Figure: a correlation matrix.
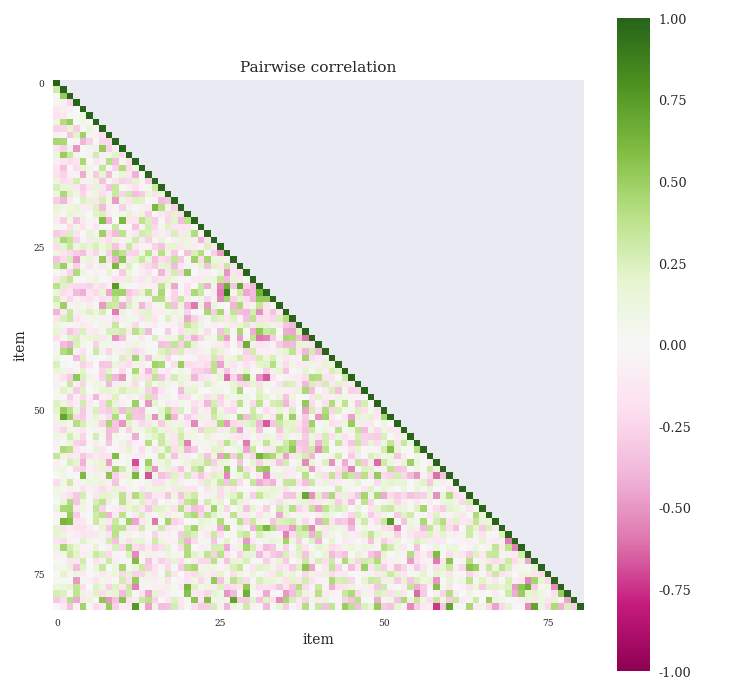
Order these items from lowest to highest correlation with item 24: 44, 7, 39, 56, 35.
35, 7, 39, 56, 44
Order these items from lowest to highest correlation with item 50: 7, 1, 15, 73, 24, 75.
7, 73, 15, 75, 24, 1
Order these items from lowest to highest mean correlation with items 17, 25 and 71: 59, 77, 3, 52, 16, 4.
16, 4, 59, 3, 52, 77
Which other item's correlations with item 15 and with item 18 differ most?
19
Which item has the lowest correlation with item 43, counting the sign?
25
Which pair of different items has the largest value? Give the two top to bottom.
26, 32
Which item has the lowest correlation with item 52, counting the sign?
32
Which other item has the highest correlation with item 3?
45
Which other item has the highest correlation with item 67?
51
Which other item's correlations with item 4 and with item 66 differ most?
8
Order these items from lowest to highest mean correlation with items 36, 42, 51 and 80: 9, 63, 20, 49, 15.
20, 15, 9, 63, 49
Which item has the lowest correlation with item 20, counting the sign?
55
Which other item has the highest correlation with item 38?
63
